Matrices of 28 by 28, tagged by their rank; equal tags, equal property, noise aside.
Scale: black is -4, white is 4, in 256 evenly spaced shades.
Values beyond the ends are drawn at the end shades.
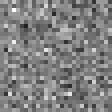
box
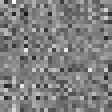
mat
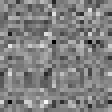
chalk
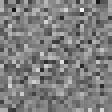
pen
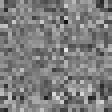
chalk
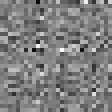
chalk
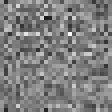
chalk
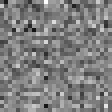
mat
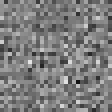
box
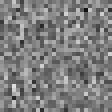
pen
